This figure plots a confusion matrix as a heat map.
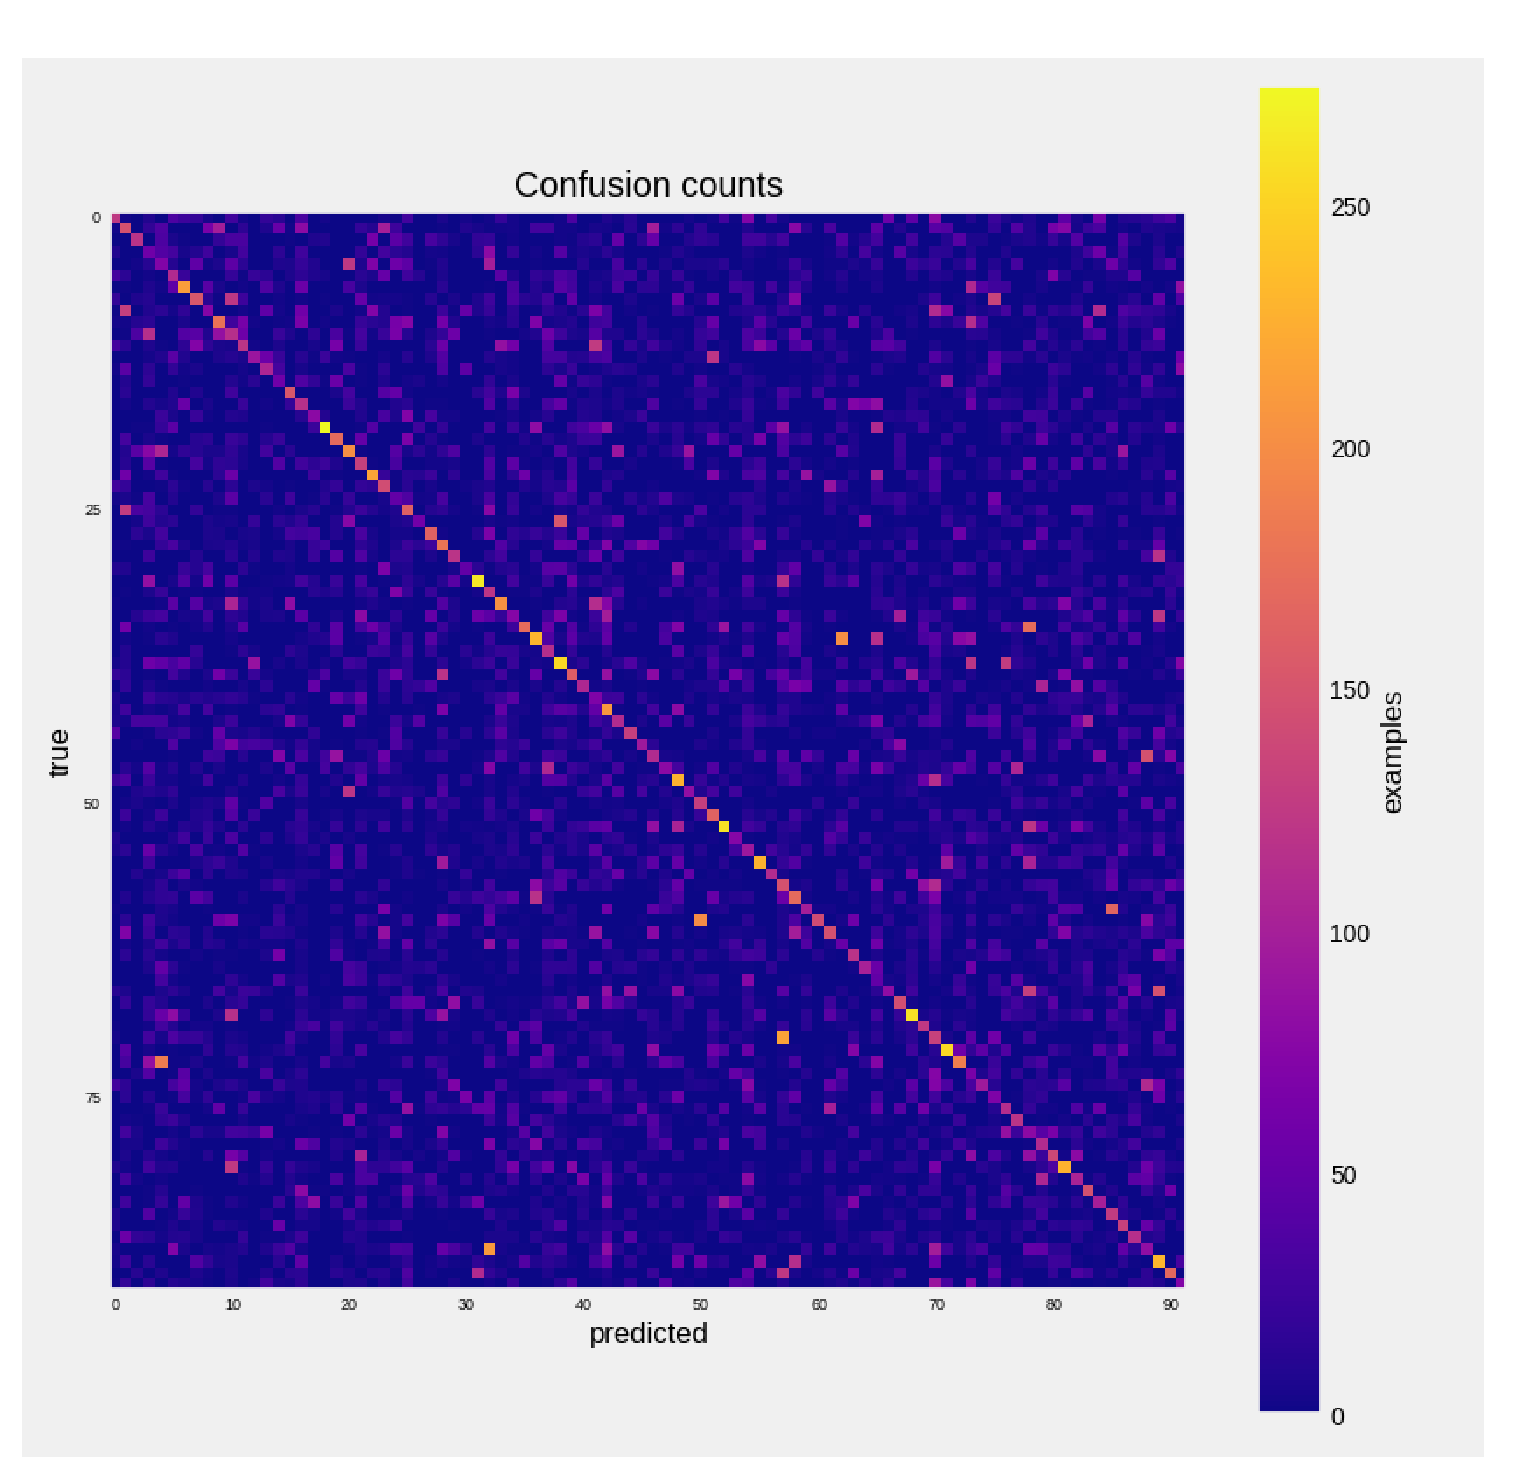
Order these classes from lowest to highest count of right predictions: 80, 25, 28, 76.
76, 80, 25, 28
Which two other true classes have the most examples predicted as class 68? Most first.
39, 56
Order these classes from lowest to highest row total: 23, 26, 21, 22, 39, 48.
23, 26, 21, 48, 22, 39
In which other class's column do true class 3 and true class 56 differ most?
32
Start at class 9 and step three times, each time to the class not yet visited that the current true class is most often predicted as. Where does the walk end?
57
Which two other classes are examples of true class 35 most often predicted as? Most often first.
78, 52
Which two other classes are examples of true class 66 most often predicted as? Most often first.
89, 78
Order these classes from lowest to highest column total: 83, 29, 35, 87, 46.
35, 29, 87, 83, 46
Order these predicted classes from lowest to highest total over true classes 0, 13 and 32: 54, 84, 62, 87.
62, 87, 84, 54
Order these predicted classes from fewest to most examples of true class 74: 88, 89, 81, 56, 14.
56, 14, 81, 89, 88
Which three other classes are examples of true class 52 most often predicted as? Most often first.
78, 48, 46
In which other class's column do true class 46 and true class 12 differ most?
88
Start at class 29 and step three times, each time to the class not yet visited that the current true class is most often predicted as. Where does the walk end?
36
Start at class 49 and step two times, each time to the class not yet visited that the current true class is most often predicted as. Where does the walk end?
4
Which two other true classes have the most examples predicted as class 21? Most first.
80, 34
